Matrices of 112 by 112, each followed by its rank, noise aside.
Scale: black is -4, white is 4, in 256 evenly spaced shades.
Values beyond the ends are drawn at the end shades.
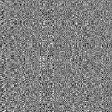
seven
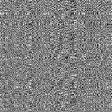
seven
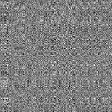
seven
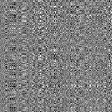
seven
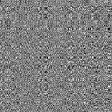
seven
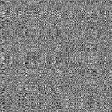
seven
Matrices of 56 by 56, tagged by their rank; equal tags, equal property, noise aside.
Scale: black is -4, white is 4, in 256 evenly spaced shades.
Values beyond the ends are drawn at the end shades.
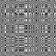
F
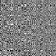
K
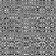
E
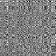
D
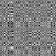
E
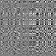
F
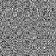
K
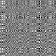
E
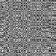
D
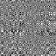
E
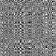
E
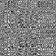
K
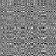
F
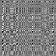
F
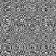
D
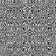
E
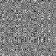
K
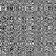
K
